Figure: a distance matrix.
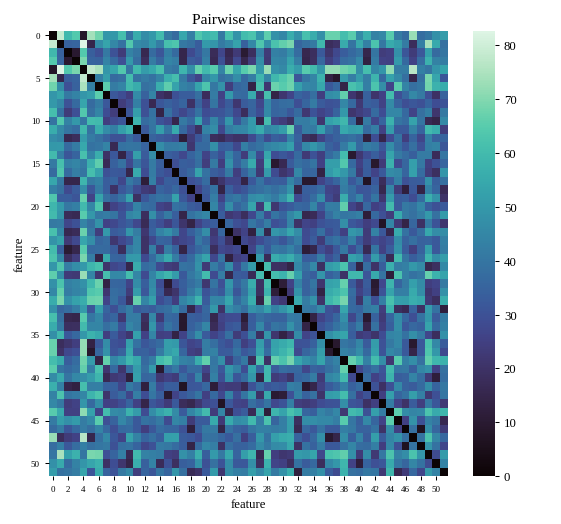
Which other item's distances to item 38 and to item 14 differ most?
39
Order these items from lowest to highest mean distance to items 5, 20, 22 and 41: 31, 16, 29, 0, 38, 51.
51, 29, 16, 31, 38, 0
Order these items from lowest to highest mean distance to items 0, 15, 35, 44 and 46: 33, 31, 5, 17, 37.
17, 33, 31, 37, 5
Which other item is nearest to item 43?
22
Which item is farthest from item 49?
1
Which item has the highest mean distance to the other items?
4
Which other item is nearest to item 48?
46
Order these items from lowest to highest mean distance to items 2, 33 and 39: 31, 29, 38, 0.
29, 31, 38, 0
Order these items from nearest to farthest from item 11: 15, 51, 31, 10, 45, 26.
51, 45, 15, 26, 10, 31
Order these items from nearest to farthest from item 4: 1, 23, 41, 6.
41, 23, 6, 1
